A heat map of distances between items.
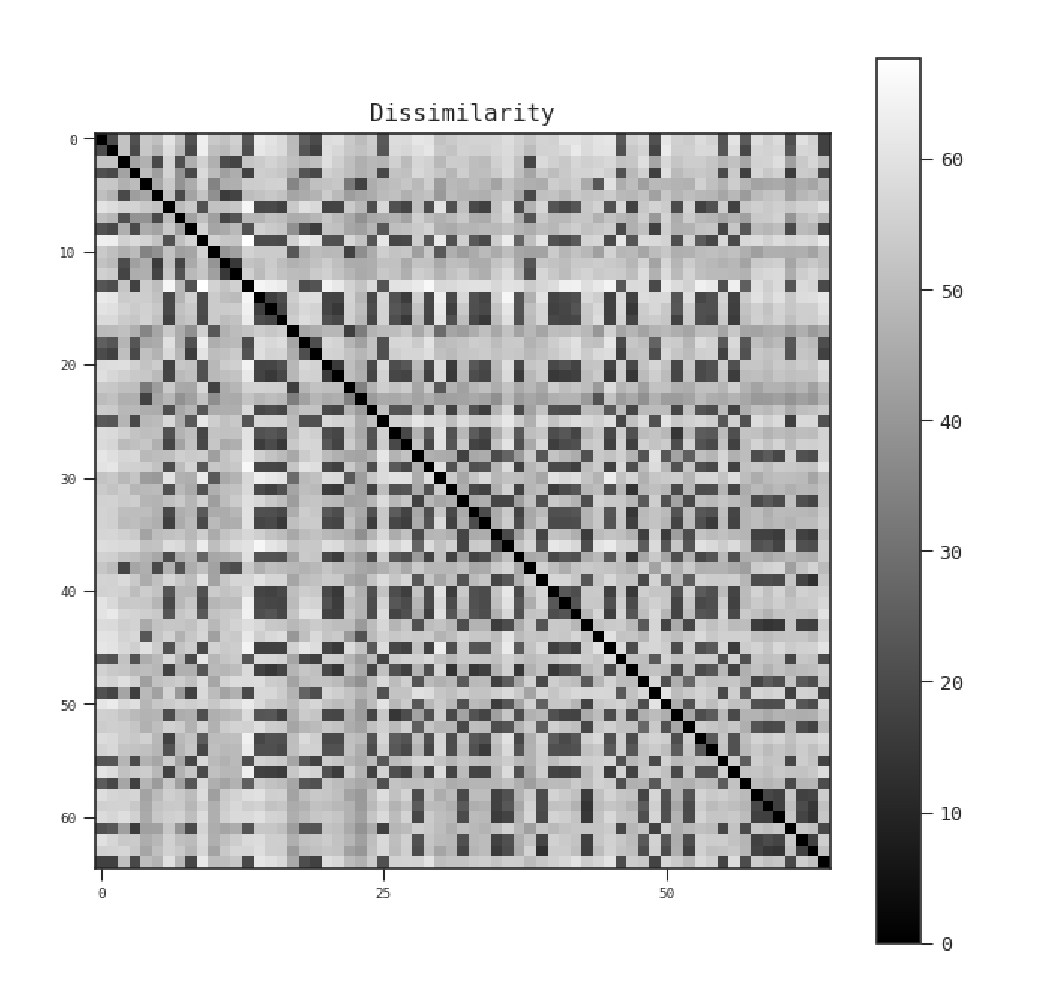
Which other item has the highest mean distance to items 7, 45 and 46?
36
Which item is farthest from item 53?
13
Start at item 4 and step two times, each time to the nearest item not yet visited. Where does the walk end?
44
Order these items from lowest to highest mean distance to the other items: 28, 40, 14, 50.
40, 14, 28, 50
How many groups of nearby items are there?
6
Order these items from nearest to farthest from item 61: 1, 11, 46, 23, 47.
46, 1, 23, 11, 47
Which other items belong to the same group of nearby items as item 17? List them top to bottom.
10, 22, 30
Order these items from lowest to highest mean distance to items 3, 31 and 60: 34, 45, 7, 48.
34, 48, 45, 7
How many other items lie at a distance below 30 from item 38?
5
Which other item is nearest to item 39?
63
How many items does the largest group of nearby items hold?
24
